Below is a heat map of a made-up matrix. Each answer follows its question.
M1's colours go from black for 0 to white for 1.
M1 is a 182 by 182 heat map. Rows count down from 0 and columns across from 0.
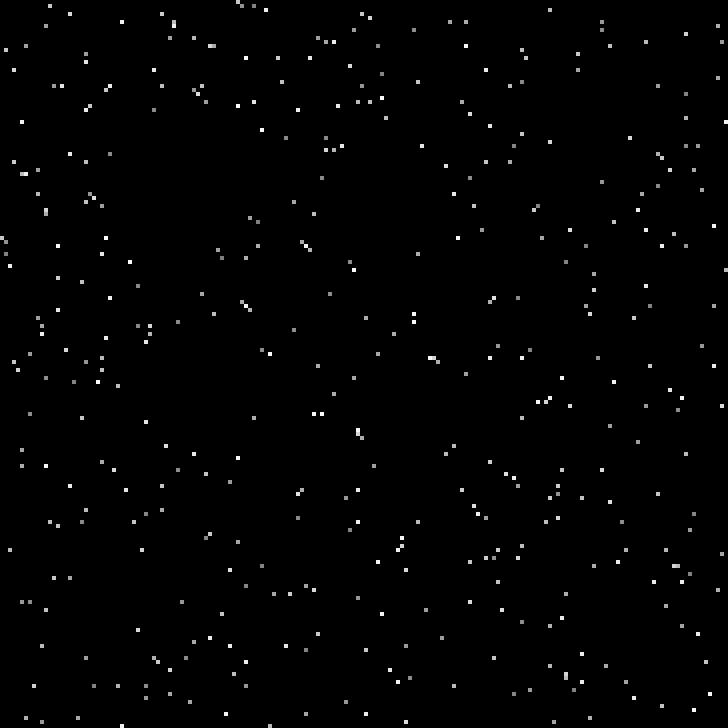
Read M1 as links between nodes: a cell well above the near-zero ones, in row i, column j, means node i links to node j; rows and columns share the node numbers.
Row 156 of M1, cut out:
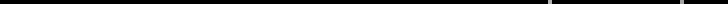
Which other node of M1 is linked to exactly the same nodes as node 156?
node 99
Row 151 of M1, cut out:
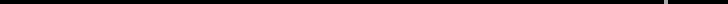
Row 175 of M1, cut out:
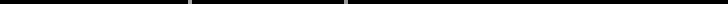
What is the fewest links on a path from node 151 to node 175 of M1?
5
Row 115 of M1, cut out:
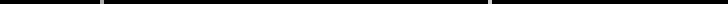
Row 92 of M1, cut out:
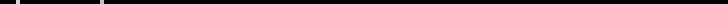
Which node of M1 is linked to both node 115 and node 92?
node 25
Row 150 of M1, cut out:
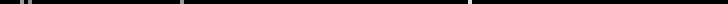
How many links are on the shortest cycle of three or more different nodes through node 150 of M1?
6
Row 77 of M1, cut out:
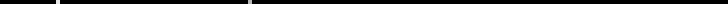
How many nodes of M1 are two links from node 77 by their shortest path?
4
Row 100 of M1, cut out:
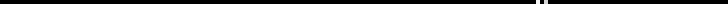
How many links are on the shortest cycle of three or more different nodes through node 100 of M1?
7
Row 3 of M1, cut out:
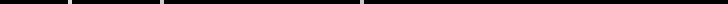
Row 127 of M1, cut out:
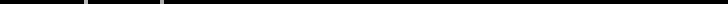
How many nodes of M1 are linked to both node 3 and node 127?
1
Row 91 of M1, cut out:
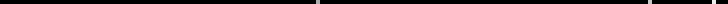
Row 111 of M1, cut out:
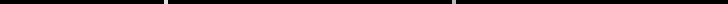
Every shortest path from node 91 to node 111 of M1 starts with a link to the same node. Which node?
node 79
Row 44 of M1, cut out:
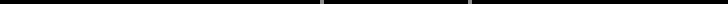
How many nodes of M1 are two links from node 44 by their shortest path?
4
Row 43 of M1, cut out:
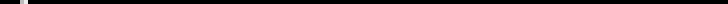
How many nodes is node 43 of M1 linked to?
2
